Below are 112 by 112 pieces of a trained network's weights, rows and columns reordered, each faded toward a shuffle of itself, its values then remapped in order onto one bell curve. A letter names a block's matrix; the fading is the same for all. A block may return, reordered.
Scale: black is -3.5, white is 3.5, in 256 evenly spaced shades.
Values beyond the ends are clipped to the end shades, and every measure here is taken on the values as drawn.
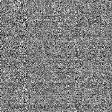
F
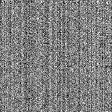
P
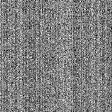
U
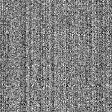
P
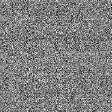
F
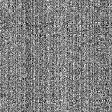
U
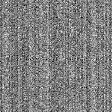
P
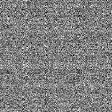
F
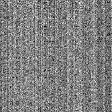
U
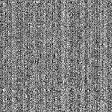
U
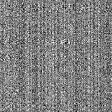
U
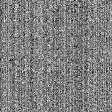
U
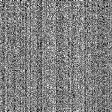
P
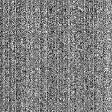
U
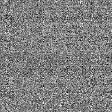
F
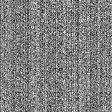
P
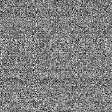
F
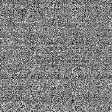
F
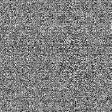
F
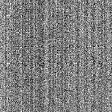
U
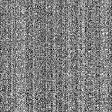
P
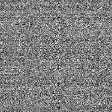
F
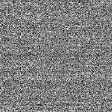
F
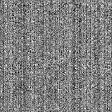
P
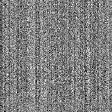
P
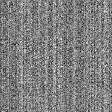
U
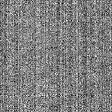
U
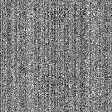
P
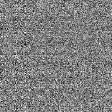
F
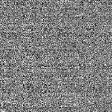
F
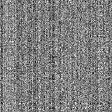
P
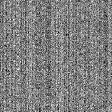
P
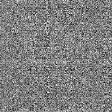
F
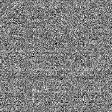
F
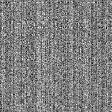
U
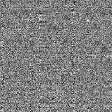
F
